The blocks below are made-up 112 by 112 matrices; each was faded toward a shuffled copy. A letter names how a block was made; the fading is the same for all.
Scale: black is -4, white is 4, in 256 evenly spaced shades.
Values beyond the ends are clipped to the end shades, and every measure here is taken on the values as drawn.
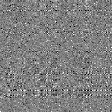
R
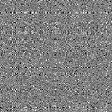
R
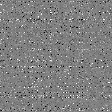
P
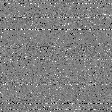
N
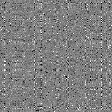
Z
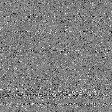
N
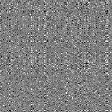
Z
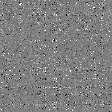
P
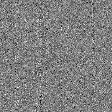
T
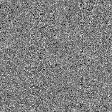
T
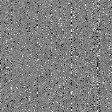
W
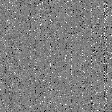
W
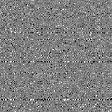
R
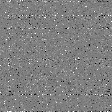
P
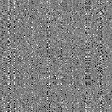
Z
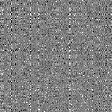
Z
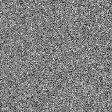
T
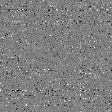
P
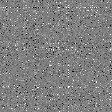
P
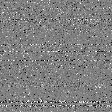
N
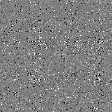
P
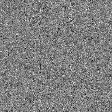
T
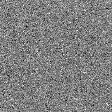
T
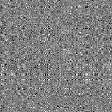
R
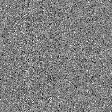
T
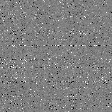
P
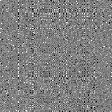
Z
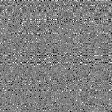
R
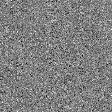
T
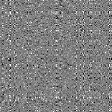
Z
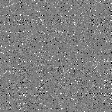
P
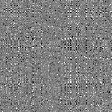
Z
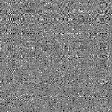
R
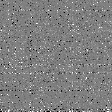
P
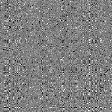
Z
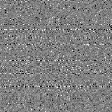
R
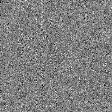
T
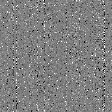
W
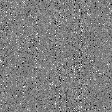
W
